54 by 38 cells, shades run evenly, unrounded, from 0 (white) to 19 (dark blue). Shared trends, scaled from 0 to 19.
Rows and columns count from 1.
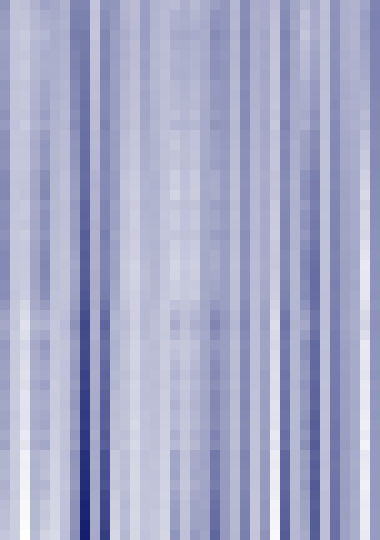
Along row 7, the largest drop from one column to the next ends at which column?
10
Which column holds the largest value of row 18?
9
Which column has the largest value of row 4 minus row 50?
37
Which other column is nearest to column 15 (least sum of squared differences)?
30
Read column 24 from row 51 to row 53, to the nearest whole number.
6 6 6
